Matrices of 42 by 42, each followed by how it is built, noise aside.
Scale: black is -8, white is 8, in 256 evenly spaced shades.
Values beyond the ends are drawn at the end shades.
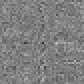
low rank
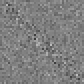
banded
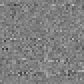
uneven rows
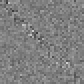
banded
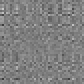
low rank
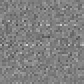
uneven rows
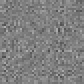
low rank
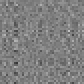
low rank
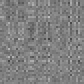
low rank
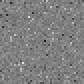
sparse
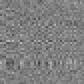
low rank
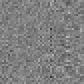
low rank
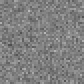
noise
